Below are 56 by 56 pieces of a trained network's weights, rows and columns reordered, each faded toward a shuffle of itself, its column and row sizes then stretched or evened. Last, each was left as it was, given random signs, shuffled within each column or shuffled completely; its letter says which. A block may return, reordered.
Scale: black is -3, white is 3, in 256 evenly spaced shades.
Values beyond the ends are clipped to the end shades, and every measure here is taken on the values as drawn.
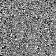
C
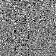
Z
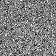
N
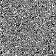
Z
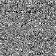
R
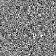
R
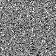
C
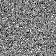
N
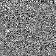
Z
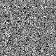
Z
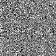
R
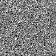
C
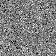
N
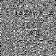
R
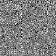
R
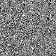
Z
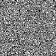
R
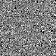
R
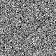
N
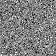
N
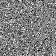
N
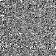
Z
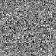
R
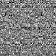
R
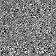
Z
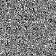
Z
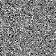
C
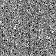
C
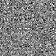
R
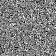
N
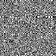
R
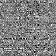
R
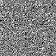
R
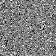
C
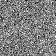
N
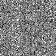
C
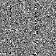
Z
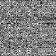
R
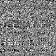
R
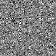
Z
